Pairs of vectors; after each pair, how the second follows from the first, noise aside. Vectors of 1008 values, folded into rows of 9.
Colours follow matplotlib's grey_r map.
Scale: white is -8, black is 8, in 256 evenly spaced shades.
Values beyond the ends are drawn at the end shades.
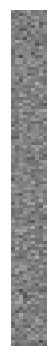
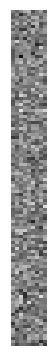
scaled up.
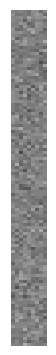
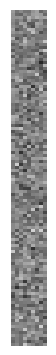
scaled up.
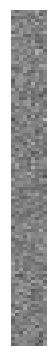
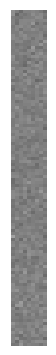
reversed, shrunk.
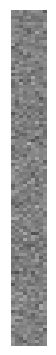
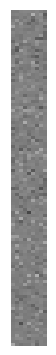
reversed, negated, partly zeroed.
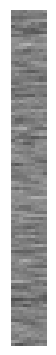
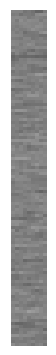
reversed, shrunk.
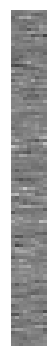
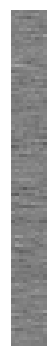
negated, shrunk.
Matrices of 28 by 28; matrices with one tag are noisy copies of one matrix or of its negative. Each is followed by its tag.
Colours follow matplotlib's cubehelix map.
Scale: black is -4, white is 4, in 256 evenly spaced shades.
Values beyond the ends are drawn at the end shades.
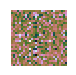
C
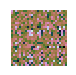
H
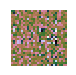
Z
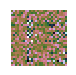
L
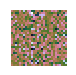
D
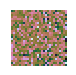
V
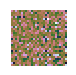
V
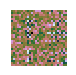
L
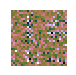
L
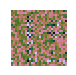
L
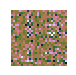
L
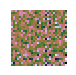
V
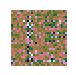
L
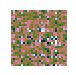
Z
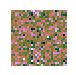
D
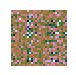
L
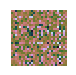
H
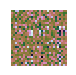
H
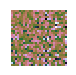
V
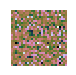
H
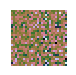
V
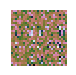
H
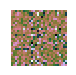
D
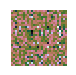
H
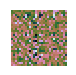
C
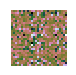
D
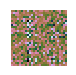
L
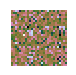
H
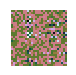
L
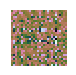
Z
